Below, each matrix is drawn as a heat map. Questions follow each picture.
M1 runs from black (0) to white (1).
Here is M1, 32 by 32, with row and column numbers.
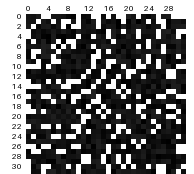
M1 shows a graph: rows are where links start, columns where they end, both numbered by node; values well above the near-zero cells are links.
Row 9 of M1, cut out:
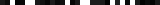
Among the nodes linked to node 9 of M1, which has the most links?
node 16
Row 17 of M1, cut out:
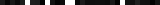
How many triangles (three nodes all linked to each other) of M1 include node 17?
5
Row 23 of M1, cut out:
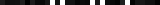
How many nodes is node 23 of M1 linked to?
5
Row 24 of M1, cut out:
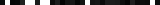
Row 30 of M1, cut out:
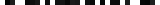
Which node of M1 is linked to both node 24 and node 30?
node 8
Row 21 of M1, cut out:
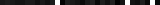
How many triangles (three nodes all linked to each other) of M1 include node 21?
0
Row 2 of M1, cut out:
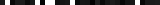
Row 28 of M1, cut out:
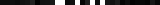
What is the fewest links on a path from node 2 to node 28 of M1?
4
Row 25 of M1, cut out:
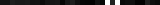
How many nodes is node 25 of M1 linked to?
2
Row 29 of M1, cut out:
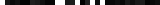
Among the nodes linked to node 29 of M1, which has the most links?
node 0
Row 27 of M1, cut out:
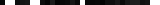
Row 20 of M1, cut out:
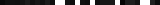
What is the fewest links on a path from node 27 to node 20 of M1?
4
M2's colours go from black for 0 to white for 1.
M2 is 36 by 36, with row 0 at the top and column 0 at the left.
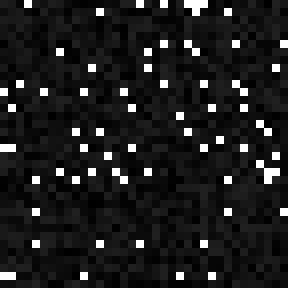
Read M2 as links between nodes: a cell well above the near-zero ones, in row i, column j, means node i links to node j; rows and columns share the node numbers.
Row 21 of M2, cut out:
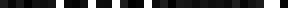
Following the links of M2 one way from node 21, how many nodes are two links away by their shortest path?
10
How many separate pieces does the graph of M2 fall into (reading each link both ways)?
2
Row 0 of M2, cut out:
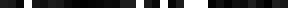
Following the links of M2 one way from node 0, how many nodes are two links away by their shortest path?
2
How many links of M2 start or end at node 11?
7
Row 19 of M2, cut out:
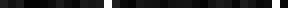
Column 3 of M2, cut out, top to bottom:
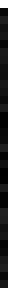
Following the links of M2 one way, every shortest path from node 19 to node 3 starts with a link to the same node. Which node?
node 34
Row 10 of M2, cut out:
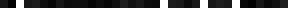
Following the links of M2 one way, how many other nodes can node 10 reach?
5
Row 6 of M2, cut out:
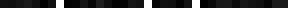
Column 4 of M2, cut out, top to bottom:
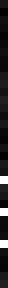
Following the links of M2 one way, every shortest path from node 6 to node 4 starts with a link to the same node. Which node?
node 18
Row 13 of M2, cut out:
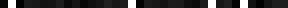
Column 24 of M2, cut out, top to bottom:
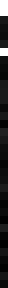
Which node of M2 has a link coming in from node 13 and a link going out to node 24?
node 1
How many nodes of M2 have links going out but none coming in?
4
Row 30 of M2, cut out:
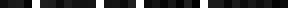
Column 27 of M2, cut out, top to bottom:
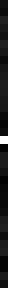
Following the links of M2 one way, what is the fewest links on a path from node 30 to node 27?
2
